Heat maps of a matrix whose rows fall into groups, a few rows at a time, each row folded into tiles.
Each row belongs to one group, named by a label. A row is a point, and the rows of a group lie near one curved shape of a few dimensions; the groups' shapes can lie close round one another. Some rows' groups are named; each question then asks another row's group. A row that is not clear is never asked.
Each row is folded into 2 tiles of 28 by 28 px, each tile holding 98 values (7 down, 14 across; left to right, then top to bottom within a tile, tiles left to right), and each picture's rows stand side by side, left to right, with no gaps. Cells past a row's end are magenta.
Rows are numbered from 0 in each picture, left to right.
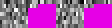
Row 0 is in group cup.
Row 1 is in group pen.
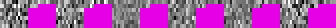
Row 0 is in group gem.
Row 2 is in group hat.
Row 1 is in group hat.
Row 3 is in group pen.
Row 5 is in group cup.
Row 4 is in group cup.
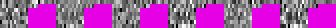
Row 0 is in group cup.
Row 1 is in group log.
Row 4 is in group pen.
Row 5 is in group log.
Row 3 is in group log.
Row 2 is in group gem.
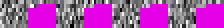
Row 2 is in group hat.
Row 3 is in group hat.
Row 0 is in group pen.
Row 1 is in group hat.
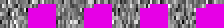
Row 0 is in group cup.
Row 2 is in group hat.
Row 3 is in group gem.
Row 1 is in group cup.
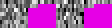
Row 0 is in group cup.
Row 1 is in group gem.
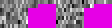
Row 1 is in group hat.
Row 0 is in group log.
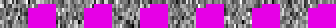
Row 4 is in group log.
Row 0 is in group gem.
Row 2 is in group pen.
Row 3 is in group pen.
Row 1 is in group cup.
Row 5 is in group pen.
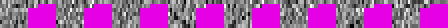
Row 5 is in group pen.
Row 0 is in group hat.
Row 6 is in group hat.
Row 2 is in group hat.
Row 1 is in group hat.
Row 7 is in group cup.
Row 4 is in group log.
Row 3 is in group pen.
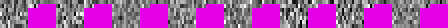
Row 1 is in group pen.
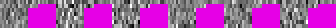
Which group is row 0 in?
hat
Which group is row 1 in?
cup
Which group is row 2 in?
hat
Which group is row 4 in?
hat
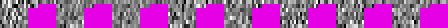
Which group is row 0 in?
cup
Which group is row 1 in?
log
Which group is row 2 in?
hat
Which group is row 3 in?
pen
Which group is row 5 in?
cup
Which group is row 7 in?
cup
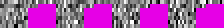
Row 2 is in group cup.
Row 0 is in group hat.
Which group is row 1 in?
cup
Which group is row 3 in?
cup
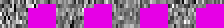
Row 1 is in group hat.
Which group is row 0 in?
pen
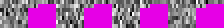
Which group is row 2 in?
pen
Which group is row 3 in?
pen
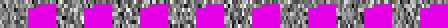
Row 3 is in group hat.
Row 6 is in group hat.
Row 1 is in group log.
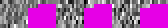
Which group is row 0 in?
log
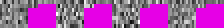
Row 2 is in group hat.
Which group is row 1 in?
pen
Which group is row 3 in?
pen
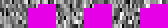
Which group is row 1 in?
pen
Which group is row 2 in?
hat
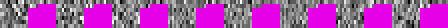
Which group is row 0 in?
pen
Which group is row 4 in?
cup
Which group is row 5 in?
hat
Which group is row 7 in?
pen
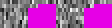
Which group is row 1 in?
hat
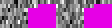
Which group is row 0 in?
hat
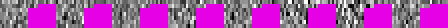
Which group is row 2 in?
hat
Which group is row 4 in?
hat
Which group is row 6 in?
cup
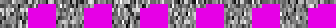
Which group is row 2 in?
cup
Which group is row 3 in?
pen
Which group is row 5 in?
pen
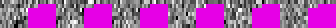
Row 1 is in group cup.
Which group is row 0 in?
hat
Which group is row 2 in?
cup
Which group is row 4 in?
cup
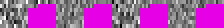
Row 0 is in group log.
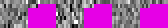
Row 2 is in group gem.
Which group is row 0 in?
log
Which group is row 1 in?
pen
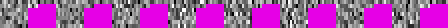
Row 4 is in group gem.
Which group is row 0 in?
pen
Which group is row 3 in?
cup
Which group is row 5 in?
cup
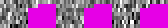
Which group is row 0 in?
hat
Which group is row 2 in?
cup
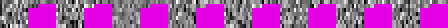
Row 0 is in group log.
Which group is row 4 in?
pen
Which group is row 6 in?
gem
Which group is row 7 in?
gem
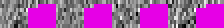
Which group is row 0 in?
hat
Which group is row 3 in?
hat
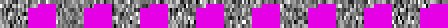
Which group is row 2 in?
log
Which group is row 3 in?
gem
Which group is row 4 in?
pen
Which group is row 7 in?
pen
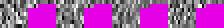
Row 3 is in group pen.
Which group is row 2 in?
log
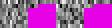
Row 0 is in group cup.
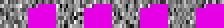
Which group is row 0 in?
log
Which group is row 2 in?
pen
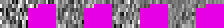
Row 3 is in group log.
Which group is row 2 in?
log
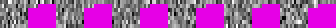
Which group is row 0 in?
cup
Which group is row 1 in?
hat
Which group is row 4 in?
hat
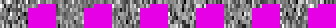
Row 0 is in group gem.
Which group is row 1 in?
log
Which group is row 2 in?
gem
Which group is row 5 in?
pen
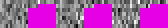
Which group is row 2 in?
hat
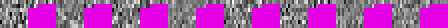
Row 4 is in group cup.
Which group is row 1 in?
log
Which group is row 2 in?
log
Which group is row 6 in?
hat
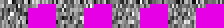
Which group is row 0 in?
gem
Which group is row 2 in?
pen
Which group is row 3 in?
pen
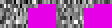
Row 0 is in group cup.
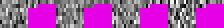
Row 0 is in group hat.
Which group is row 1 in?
log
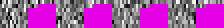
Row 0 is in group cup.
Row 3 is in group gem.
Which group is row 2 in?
cup
